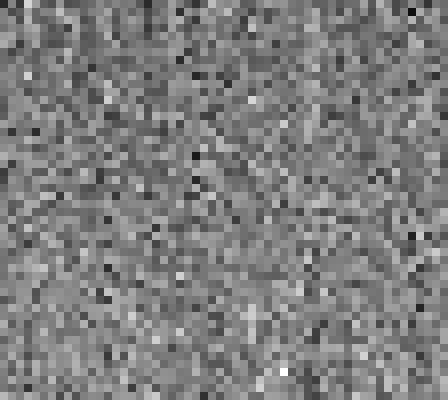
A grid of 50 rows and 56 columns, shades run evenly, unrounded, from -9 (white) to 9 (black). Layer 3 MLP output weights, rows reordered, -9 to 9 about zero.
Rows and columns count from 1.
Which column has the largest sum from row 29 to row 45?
40
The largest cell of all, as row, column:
2, 52
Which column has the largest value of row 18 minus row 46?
36
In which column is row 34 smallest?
6
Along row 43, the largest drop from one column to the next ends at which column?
41
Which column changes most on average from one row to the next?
14
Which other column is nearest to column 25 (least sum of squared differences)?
47
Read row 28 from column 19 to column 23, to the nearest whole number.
0 -3 -3 0 1
